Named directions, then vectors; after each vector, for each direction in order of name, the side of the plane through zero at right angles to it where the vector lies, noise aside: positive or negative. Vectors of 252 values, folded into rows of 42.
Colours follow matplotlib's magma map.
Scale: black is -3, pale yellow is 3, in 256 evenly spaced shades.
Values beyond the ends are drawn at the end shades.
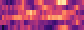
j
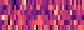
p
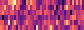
negative, negative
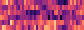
negative, positive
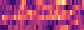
positive, positive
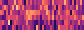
positive, negative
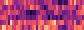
negative, positive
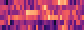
positive, negative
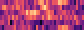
positive, negative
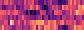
negative, positive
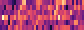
positive, positive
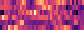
positive, positive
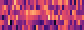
positive, negative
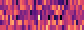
negative, positive
